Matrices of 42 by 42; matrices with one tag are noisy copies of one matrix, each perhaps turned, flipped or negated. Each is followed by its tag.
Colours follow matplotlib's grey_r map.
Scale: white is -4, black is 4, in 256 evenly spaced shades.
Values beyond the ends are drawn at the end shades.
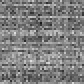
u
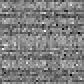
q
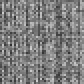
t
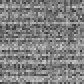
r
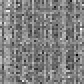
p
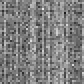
u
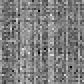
u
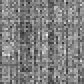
u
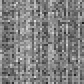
u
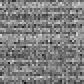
r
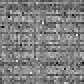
p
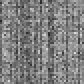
u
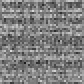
q
